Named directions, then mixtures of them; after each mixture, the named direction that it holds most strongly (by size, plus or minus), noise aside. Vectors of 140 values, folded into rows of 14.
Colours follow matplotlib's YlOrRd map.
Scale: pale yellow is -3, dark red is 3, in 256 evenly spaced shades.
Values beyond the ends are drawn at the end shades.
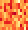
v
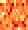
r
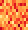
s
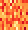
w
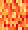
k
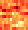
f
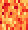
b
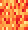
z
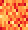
s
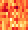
f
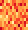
s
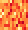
k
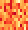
v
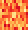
k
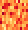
b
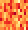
v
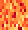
k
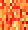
w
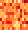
w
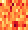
r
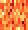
r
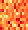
s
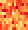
f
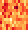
b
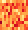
r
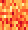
f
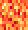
b
